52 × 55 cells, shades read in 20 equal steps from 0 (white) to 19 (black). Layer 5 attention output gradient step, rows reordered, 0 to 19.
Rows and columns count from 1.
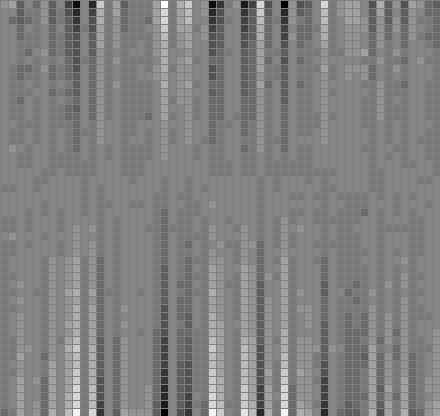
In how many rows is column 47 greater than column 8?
18
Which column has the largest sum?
21
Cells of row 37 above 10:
6
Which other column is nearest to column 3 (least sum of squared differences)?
49
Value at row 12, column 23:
8
